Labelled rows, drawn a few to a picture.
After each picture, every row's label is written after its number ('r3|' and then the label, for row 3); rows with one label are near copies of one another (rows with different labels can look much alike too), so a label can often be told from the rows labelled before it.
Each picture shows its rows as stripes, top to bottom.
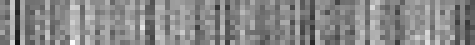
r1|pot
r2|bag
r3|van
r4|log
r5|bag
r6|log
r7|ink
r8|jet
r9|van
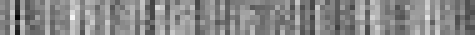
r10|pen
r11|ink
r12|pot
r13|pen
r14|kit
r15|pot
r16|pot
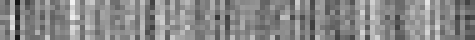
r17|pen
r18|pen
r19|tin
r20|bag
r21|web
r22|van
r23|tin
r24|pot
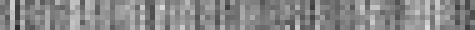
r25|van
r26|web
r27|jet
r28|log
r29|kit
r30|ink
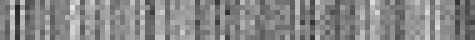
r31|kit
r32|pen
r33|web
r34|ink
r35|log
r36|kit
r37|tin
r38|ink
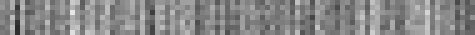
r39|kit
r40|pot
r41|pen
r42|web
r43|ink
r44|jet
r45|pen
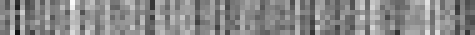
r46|pen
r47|pen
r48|kit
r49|ink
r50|log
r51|kit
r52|van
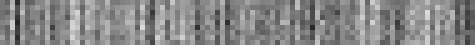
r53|pen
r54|web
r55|jet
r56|jet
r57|bag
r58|log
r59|tin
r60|ink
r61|jet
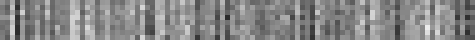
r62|ink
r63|log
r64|kit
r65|bag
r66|tin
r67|van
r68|van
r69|log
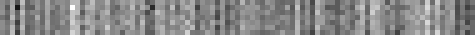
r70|kit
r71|pen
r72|kit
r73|tin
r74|pen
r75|kit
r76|van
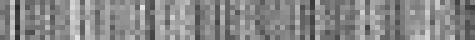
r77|van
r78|log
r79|tin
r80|ink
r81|log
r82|pot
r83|van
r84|jet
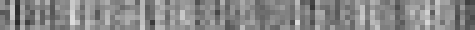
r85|log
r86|van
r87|tin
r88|tin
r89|pen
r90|web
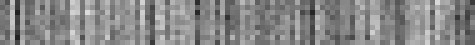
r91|log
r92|jet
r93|log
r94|web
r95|web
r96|web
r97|pen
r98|pot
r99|jet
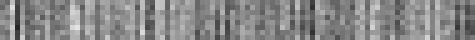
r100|web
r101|web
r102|bag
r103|tin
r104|bag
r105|bag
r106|log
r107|kit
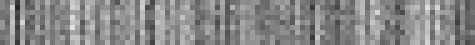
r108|pen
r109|van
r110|web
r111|tin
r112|kit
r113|van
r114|web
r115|jet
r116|jet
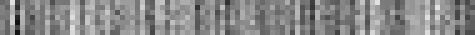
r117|web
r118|log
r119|kit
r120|van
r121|pot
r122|pen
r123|pen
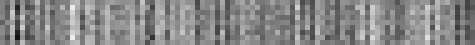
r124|log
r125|pen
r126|tin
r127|kit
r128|tin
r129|kit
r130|ink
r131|pen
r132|kit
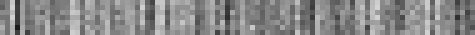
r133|web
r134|web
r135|bag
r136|web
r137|ink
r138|pot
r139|kit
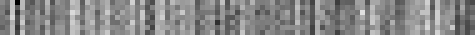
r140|pot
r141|kit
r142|tin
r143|web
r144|kit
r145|jet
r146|kit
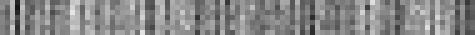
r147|bag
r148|pot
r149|tin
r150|log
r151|ink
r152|van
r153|log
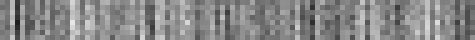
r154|tin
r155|van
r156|bag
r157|ink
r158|van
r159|pen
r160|jet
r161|web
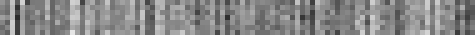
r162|kit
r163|pot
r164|log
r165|bag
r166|van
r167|web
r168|tin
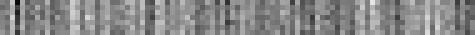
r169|bag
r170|tin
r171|bag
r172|van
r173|web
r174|kit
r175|ink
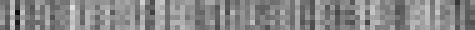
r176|web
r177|tin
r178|pot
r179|tin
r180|pot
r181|tin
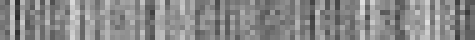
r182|tin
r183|tin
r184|jet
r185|van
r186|kit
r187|van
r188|tin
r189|tin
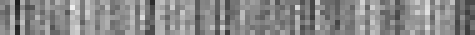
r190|jet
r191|pen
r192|jet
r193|log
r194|kit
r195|ink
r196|bag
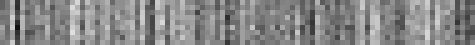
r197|jet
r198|tin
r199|log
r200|web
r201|web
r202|pot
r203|pen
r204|ink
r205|web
